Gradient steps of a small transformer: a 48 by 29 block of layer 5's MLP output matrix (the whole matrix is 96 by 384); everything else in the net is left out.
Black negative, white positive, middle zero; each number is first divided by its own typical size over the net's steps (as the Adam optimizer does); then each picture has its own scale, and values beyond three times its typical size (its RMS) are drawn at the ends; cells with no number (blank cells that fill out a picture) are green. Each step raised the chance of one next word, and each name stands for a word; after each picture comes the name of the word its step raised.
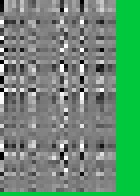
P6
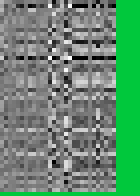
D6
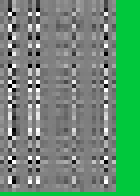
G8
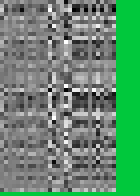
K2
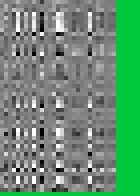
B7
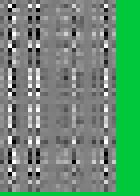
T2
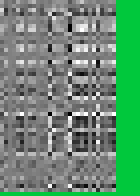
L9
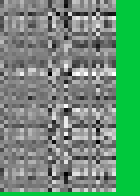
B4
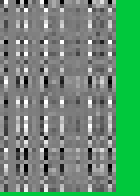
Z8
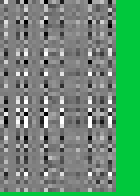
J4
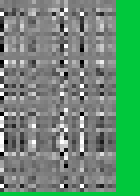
L9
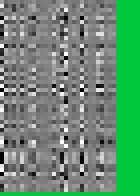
T2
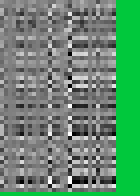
G8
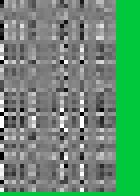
J4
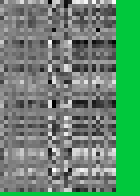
Z8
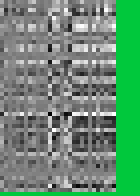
L9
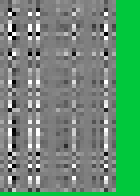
B7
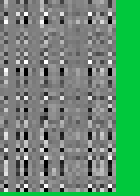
B4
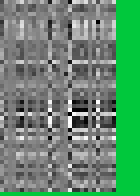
J4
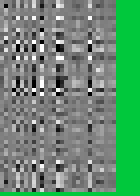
D6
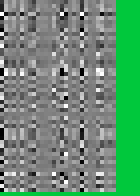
B4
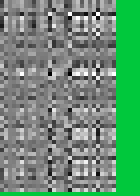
B4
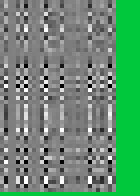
G8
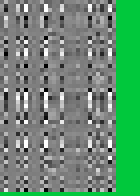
K2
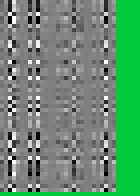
B4
